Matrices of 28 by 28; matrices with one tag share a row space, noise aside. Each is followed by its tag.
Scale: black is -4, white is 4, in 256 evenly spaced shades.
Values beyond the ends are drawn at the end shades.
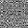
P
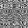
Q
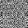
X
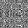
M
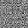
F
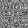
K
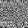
X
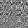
M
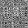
K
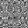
Q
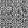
F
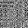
X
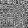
X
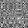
P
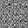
K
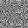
M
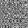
K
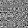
X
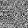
X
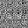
F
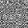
P
